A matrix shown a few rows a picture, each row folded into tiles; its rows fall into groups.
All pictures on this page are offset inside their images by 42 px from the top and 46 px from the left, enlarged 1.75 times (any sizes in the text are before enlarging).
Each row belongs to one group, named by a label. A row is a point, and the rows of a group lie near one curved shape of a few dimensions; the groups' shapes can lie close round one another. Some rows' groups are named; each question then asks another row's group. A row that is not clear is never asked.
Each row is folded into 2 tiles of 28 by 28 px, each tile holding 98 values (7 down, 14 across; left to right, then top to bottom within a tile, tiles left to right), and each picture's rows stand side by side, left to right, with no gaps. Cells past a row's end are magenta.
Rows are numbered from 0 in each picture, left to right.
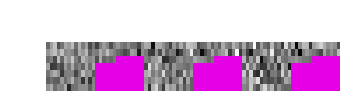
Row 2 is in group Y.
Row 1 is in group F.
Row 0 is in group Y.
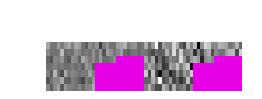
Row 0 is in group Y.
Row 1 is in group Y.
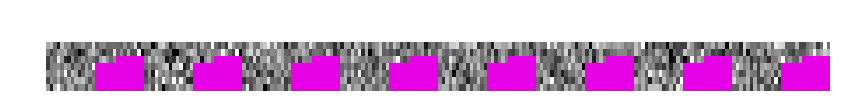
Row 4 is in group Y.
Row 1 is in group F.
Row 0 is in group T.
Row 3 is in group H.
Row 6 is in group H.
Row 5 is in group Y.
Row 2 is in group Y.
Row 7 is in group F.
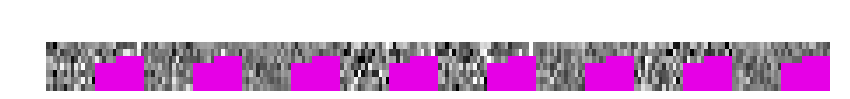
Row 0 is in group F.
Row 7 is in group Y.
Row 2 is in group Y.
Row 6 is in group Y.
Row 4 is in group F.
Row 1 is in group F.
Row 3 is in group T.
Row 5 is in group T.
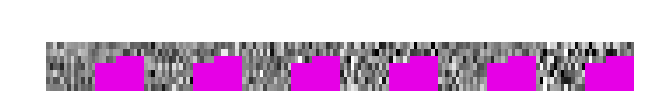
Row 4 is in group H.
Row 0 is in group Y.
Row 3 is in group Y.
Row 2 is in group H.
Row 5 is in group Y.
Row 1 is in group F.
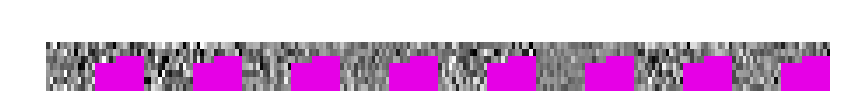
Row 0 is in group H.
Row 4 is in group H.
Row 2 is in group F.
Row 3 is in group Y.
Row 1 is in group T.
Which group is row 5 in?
Y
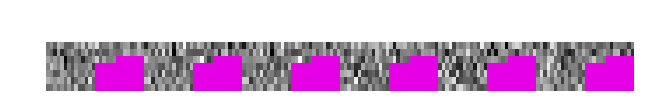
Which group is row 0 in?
F
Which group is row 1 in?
H
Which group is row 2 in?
H
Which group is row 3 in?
T
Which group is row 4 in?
Y
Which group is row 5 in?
H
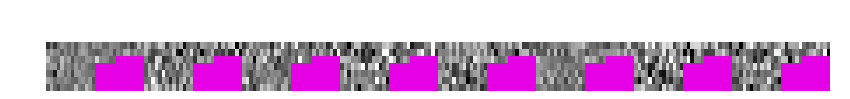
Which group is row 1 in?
Y
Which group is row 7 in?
F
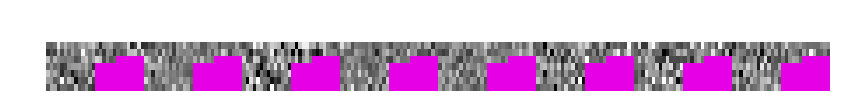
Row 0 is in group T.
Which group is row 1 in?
H
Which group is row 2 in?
Y
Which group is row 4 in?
T
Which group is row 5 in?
F
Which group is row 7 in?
F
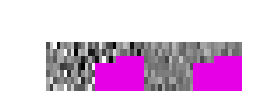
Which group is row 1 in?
Y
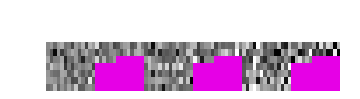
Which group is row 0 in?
F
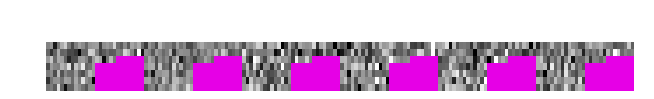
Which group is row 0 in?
F
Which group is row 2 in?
Y
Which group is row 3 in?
F
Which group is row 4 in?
H
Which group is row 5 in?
F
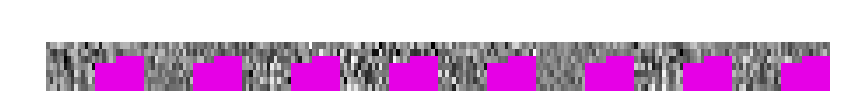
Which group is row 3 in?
Y
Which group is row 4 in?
Y
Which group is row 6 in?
F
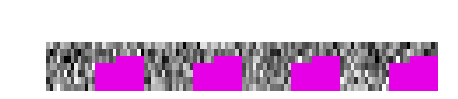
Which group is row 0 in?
T
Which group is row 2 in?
H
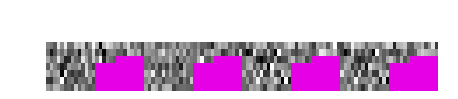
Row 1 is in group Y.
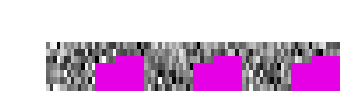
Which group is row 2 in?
Y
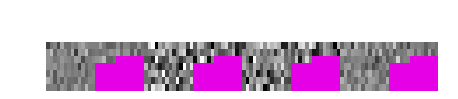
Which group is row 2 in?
Y
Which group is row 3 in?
H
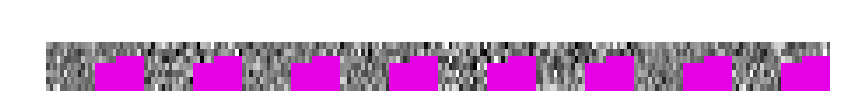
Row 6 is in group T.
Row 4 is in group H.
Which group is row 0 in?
T
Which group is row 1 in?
F
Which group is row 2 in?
H
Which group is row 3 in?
H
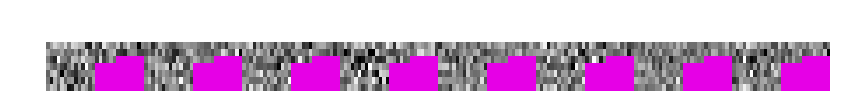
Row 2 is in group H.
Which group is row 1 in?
F
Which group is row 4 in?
F
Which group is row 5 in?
H
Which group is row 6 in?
F
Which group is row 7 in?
T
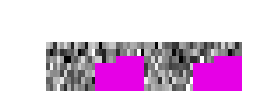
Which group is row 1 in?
H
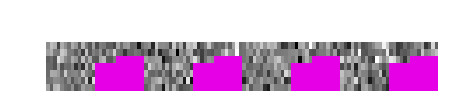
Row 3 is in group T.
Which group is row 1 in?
F
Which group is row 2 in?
Y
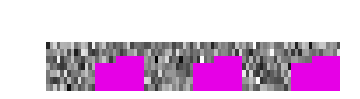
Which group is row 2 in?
Y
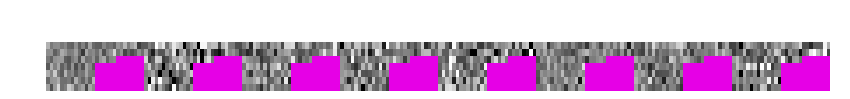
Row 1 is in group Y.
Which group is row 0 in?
Y
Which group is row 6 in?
T
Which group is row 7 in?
F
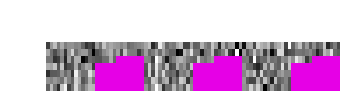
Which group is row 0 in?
F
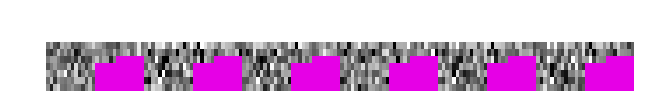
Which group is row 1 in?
T
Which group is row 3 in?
F
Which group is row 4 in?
T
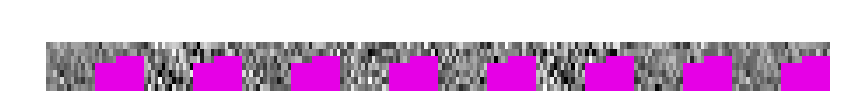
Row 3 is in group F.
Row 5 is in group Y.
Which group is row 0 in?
Y
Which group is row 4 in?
Y
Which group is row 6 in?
Y
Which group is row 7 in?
Y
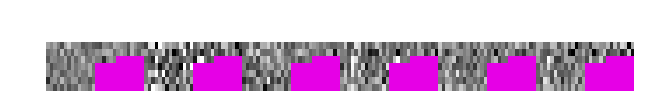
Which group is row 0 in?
Y
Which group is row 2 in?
Y
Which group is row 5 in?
Y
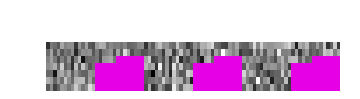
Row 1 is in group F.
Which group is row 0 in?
F
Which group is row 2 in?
T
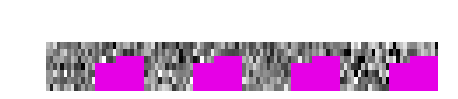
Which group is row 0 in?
Y
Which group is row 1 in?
H
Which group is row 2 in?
H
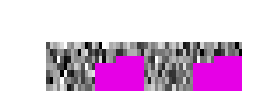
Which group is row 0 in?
T
